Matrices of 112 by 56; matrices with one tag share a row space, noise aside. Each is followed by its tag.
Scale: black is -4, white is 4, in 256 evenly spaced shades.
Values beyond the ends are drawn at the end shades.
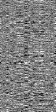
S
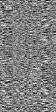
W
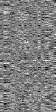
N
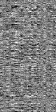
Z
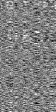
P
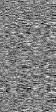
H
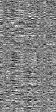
Z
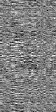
Z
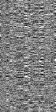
S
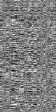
Z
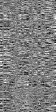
N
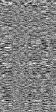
W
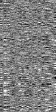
N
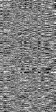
N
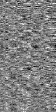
H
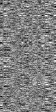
N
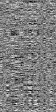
Z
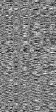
P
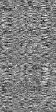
W
